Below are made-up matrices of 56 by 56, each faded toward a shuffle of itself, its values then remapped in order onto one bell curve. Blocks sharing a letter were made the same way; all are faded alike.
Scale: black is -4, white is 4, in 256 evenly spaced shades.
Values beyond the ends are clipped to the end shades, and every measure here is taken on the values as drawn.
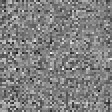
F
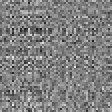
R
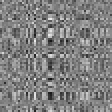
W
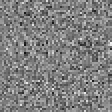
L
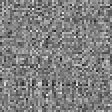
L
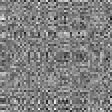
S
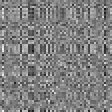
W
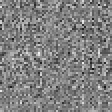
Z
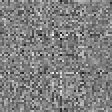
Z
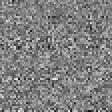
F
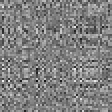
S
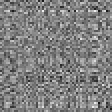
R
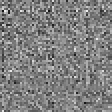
F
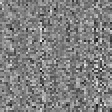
Z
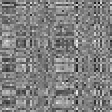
W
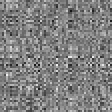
S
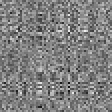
S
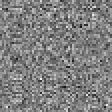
L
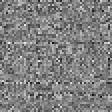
Z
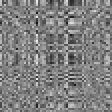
W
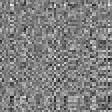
S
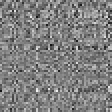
R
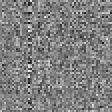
Z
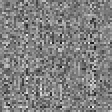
Z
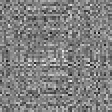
R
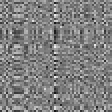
W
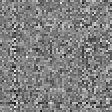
F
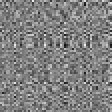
S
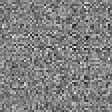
L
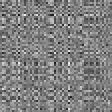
W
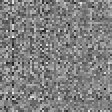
F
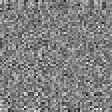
L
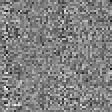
F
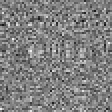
L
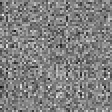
L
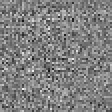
F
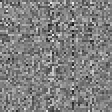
F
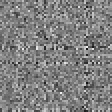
F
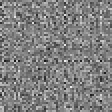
Z
